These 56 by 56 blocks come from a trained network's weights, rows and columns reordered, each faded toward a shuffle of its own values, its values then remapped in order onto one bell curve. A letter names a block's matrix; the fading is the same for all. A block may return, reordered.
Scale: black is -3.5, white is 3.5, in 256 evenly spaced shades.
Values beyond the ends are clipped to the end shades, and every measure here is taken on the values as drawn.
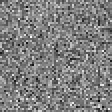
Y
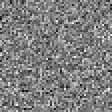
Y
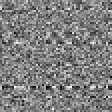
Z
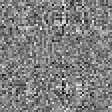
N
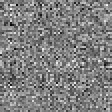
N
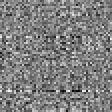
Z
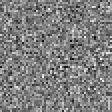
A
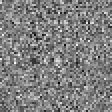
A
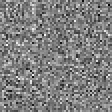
A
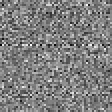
Z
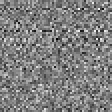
Z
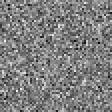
Y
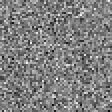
Y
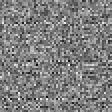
Z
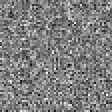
A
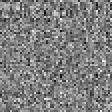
N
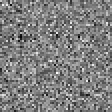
A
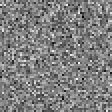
Y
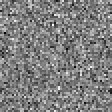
Y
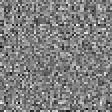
Z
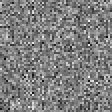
N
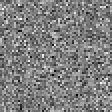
Y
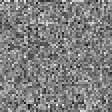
A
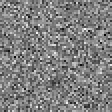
Y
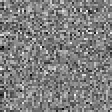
A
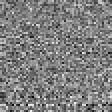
Z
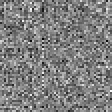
N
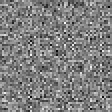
N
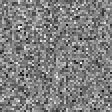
Y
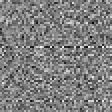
Z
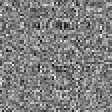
N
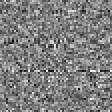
Z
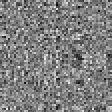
N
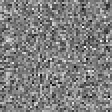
A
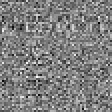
N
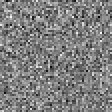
A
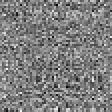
N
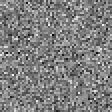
Y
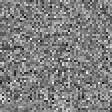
A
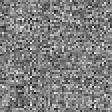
N
